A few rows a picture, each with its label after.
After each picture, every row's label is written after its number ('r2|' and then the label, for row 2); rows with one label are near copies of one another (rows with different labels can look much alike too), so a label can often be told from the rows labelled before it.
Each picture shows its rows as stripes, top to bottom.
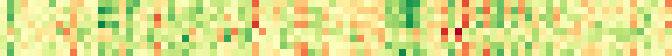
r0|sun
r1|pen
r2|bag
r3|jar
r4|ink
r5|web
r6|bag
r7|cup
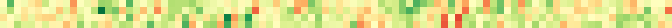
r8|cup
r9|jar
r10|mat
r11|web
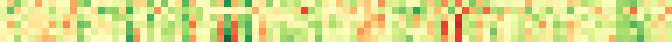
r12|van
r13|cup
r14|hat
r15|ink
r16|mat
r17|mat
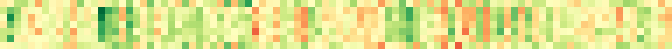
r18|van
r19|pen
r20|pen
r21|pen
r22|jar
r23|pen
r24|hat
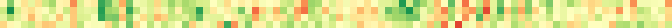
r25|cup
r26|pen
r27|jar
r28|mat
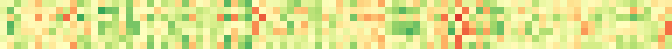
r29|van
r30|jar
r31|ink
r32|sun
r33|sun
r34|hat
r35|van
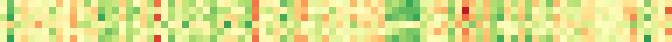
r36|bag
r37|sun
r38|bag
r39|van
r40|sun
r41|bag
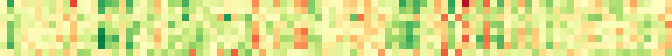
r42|cup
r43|cup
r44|web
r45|sun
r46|pen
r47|jar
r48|pen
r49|ink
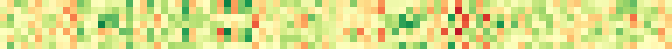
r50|van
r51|hat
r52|cup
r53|jar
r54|web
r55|van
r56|cup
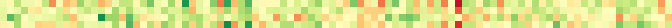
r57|web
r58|hat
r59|pen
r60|mat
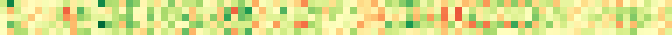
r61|pen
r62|ink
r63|hat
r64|pen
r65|van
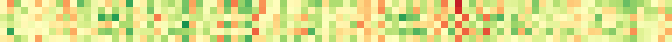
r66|ink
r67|hat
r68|jar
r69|web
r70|cup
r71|van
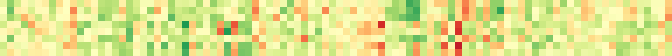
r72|sun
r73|bag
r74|sun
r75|hat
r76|mat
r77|cup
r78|hat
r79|hat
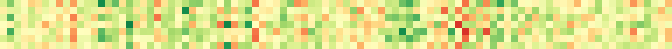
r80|jar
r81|web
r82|bag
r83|mat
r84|cup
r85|jar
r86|mat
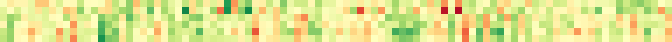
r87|mat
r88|web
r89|pen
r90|cup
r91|jar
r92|jar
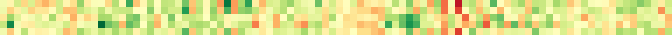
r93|mat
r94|hat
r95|sun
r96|pen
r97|hat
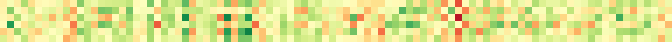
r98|hat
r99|cup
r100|web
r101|bag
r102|van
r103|hat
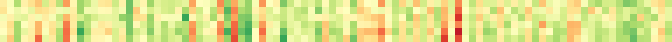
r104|ink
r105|mat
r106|hat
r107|ink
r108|ink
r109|ink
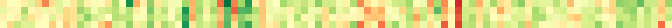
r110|mat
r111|hat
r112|hat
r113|web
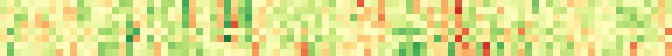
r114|web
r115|hat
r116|van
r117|mat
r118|sun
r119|mat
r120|cup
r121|cup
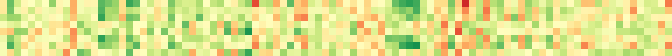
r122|sun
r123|cup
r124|pen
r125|web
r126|van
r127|pen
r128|sun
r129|ink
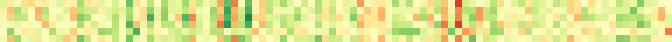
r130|mat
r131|van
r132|van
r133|mat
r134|sun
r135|ink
